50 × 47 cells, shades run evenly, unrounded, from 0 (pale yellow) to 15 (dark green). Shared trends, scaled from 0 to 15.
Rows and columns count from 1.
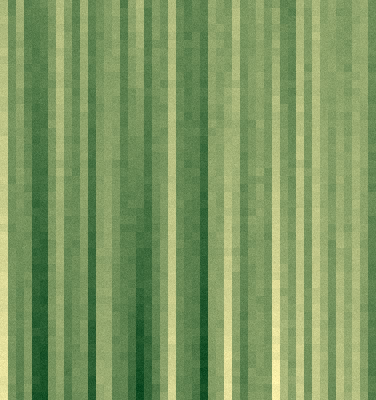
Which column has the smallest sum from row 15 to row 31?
1
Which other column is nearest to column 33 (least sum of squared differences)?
27
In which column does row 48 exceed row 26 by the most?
18
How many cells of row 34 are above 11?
6
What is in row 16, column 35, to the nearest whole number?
5
